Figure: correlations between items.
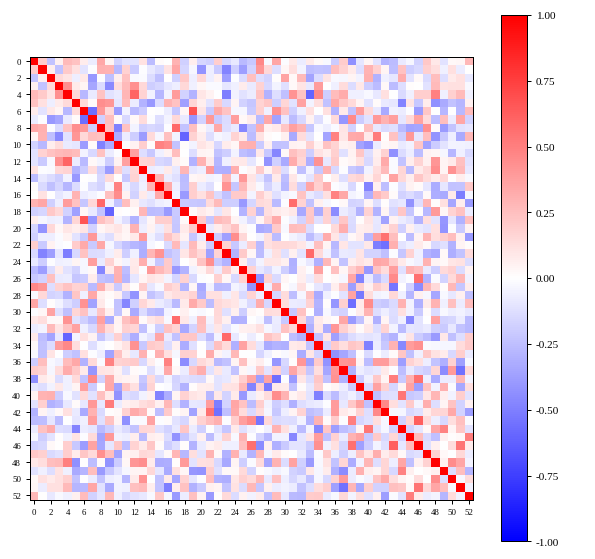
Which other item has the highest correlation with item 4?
12
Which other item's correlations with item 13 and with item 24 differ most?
9
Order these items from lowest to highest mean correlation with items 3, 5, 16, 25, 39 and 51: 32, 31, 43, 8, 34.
31, 8, 43, 32, 34
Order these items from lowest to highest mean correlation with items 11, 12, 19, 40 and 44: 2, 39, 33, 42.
33, 42, 39, 2
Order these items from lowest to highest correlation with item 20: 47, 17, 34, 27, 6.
27, 17, 47, 34, 6
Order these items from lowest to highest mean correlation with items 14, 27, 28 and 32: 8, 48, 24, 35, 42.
35, 48, 24, 42, 8
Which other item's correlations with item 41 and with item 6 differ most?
7
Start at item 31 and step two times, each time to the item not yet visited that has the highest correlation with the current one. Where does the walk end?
8
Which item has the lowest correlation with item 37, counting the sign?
51
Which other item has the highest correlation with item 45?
52
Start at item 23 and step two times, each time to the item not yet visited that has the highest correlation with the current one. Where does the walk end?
15
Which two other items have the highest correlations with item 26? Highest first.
46, 43
